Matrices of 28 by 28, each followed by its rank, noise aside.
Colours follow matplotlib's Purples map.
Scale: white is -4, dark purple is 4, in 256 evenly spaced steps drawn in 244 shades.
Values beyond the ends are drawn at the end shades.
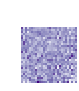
five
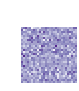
six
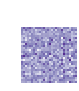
six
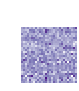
seven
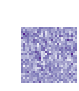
seven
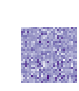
five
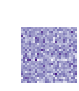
six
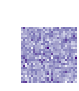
six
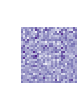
six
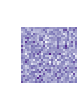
six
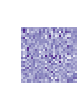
four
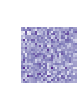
four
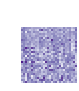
seven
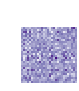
four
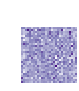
seven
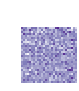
five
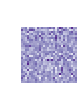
six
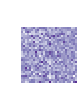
six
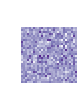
six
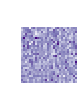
six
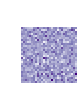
five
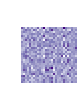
four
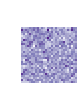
seven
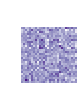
six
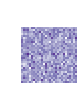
seven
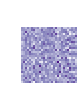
five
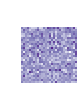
six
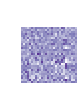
four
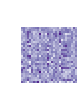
four
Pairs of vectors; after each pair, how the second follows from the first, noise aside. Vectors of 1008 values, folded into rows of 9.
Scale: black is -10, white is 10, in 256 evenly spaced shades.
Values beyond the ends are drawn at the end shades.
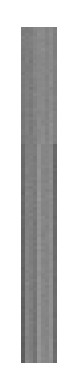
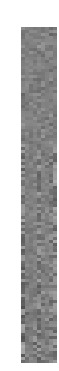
sign-scrambled.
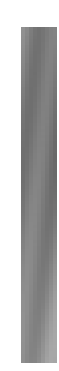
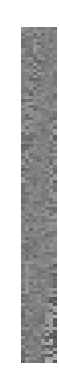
sign-scrambled.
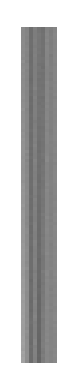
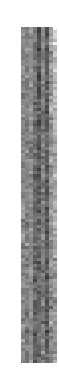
reversed, scaled up.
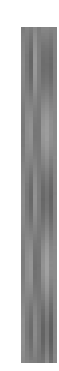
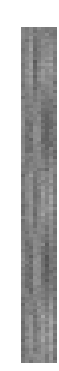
negated.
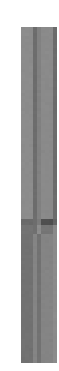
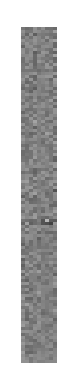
sign-scrambled.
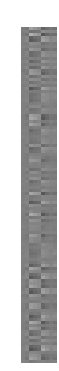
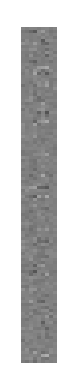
reversed, partly zeroed.
